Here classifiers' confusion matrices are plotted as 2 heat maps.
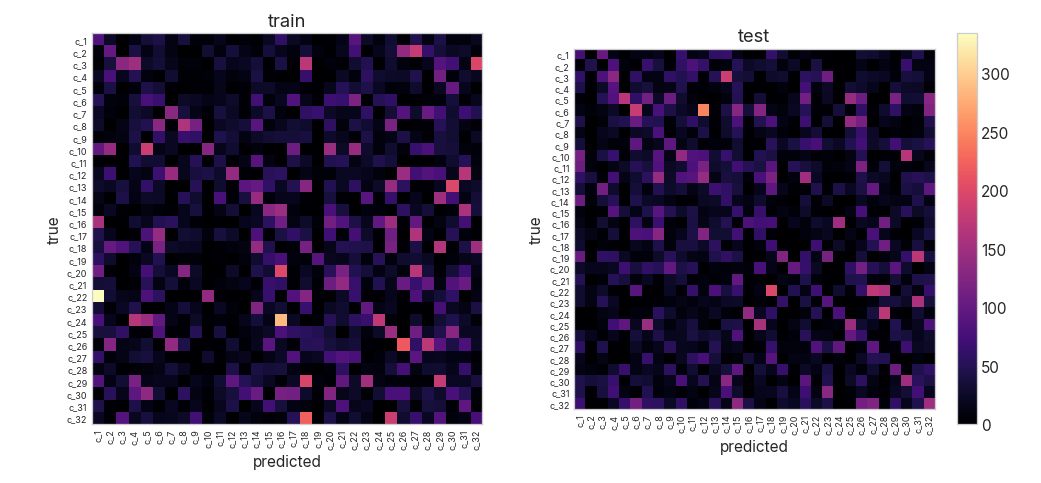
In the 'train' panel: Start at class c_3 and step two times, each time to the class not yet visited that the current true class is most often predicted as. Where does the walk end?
c_18
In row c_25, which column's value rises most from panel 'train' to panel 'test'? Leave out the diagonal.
c_7
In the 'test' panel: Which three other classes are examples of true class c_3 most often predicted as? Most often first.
c_14, c_4, c_23
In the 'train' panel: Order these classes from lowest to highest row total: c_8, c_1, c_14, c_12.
c_1, c_14, c_8, c_12
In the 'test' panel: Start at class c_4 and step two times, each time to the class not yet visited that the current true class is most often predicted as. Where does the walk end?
c_15
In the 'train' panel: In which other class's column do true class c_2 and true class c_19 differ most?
c_27
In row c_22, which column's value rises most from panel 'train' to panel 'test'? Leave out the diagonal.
c_28
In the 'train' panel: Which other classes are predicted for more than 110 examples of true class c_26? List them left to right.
c_2, c_7, c_28
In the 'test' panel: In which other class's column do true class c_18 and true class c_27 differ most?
c_28
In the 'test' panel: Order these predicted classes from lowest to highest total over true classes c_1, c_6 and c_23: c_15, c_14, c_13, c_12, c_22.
c_22, c_13, c_14, c_15, c_12
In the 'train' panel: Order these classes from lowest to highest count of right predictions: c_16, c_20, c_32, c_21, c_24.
c_20, c_32, c_16, c_21, c_24
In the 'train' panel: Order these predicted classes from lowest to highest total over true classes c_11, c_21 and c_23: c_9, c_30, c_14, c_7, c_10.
c_10, c_7, c_9, c_30, c_14
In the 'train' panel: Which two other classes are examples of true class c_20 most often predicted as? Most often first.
c_16, c_27
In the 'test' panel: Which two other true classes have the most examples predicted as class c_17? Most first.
c_25, c_6
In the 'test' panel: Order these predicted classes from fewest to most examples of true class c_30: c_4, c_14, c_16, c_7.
c_16, c_7, c_4, c_14
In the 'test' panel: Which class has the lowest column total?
c_2
